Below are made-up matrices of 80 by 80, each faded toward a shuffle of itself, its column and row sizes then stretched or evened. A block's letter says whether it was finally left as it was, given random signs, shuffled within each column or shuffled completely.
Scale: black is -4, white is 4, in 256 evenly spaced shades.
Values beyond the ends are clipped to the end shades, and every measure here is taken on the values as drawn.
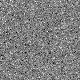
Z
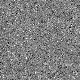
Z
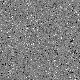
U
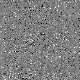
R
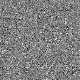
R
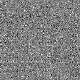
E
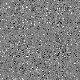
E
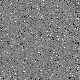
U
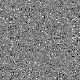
E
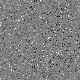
U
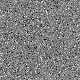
Z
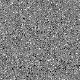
R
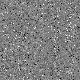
U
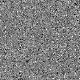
R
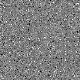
E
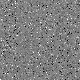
U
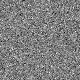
Z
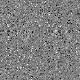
E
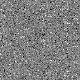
R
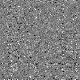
E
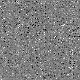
R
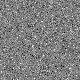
Z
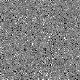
E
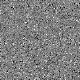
R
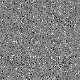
E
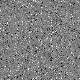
U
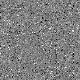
R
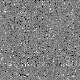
E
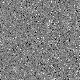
U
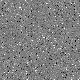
Z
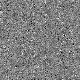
U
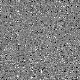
E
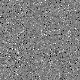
R
